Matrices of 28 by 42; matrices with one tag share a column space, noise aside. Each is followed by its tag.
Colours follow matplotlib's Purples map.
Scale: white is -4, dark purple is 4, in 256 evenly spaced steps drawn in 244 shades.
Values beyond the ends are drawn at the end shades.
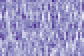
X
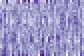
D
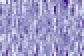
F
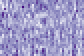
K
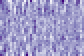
F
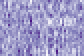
K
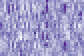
X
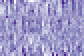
F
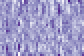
F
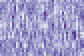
X
